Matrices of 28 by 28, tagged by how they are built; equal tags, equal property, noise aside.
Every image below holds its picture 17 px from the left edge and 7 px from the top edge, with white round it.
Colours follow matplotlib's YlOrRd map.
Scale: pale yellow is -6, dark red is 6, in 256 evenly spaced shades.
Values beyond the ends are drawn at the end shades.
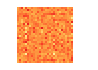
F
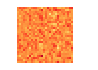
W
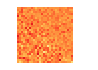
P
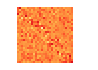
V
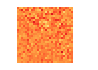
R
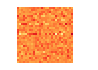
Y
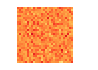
W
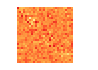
V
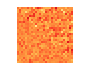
R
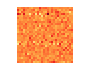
Y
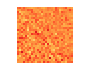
P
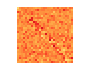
V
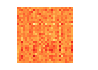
W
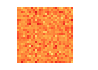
W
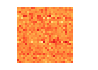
Y
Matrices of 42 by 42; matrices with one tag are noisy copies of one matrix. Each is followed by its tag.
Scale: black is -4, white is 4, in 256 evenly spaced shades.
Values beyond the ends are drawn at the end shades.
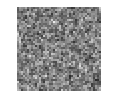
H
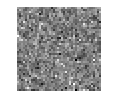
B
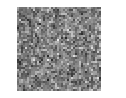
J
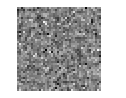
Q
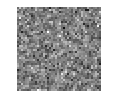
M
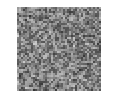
B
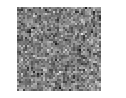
Q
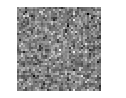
M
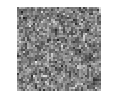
H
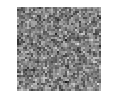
Q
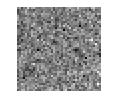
Q
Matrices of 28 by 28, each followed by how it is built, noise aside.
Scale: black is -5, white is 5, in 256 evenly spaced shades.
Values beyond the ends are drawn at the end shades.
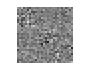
block diagonal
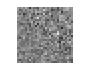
upper triangular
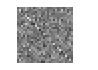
diagonal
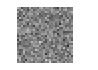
noise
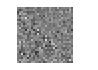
lower triangular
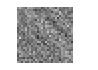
Toeplitz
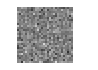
noise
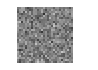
noise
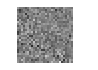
lower triangular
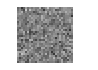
noise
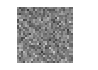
Toeplitz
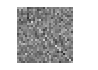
diagonal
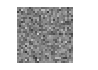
noise
